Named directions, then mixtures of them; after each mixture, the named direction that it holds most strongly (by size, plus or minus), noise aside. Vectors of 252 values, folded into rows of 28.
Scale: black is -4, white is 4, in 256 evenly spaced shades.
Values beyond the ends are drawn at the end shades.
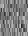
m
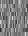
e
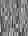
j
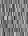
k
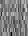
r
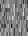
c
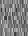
k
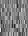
j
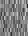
r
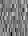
r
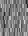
m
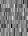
c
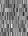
c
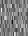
k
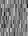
c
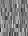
j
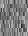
m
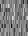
c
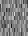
c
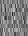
k
